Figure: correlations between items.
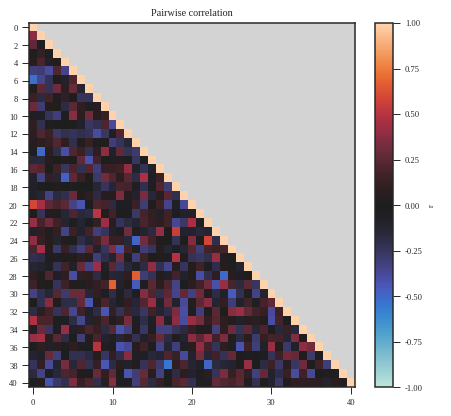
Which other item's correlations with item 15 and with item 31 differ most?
38
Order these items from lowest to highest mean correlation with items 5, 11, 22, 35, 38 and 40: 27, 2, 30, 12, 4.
2, 4, 12, 27, 30
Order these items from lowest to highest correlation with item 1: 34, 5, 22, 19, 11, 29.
5, 11, 19, 29, 22, 34
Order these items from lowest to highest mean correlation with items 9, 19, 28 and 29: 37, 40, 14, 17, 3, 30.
37, 3, 30, 40, 14, 17
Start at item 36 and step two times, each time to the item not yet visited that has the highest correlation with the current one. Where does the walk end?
21
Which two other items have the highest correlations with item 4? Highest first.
34, 38
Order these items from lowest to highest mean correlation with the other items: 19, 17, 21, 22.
19, 17, 21, 22
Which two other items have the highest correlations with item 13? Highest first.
28, 3
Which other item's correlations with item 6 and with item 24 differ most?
0
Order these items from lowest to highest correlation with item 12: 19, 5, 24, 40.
5, 24, 40, 19
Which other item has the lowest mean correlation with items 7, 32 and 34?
11
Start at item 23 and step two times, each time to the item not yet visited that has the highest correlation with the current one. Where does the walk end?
26
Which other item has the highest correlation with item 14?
17
